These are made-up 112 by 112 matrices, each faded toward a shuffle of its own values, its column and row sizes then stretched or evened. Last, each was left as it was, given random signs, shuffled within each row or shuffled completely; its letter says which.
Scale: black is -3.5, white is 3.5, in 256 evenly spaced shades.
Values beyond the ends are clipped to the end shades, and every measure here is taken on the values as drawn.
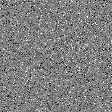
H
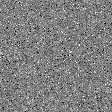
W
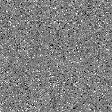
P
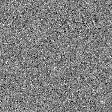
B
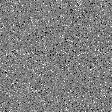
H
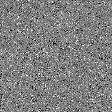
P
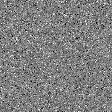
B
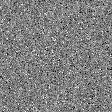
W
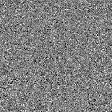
P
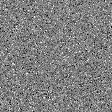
W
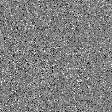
P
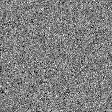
B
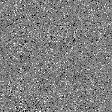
P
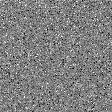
W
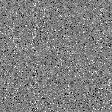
P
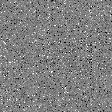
P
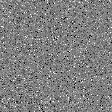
P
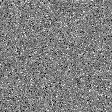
W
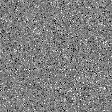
P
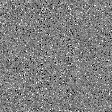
H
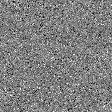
B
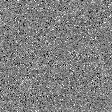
B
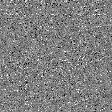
P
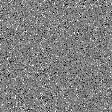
P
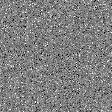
P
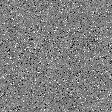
B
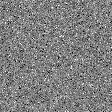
W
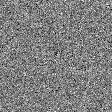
W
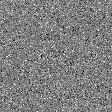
W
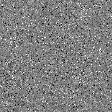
H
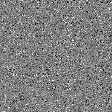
P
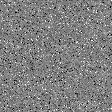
W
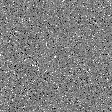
W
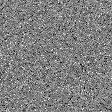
W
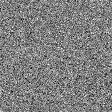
B
